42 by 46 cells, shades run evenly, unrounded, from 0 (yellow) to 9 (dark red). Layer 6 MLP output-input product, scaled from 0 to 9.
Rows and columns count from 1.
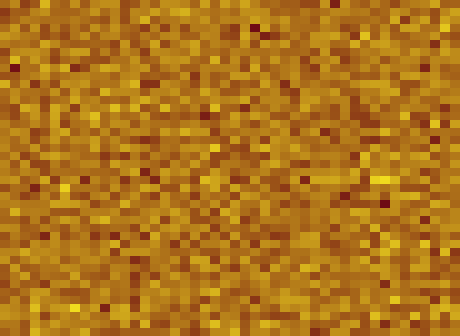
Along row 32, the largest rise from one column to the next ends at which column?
46
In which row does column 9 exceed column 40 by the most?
23
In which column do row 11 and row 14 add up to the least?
14
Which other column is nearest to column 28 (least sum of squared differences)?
29
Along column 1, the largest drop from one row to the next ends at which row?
11
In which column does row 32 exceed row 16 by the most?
44
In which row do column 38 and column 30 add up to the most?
16
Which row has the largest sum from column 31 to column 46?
18
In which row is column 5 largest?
30
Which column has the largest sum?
36
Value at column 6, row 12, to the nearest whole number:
3
